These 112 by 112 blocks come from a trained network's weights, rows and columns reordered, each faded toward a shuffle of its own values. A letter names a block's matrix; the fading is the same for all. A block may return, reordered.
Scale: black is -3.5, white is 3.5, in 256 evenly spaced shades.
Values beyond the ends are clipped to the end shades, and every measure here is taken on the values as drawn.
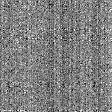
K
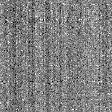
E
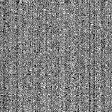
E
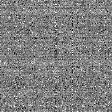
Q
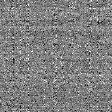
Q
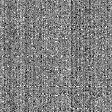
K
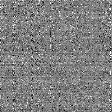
Q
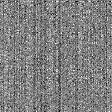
K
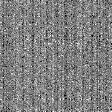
K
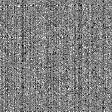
K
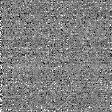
Q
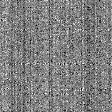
K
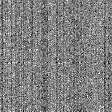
K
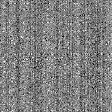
K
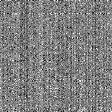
K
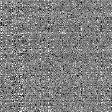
Q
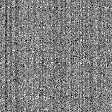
E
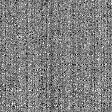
E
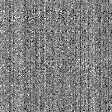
K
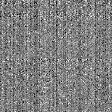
K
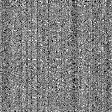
E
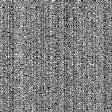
K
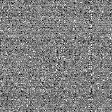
Q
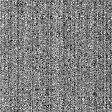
E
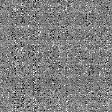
Q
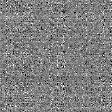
Q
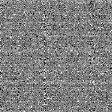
Q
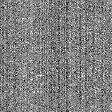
E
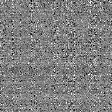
Q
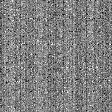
E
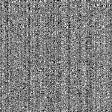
E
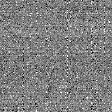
Q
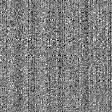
E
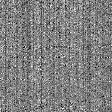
E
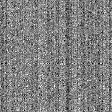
K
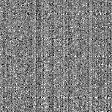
K
